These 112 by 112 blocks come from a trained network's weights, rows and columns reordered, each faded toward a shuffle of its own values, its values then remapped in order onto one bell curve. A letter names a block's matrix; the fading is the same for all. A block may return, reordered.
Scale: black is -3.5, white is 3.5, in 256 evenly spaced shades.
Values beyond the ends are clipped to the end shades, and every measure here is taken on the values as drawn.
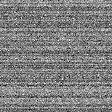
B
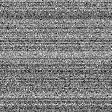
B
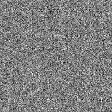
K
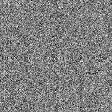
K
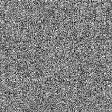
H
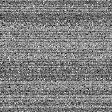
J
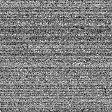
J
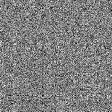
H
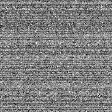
J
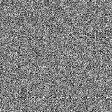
H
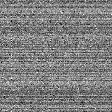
B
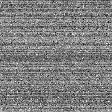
J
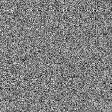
H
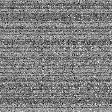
J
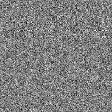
H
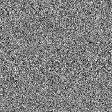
H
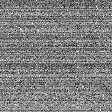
J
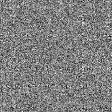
K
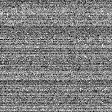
B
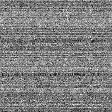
B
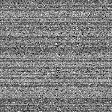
J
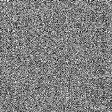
H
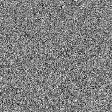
K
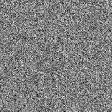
H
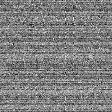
B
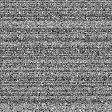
J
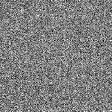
K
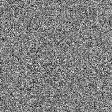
K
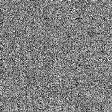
K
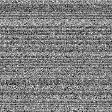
J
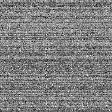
J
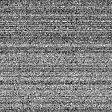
B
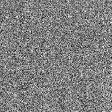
H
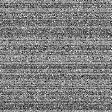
J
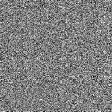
K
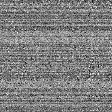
J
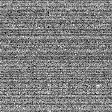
J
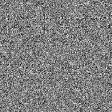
K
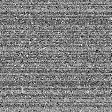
J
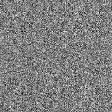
H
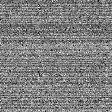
J
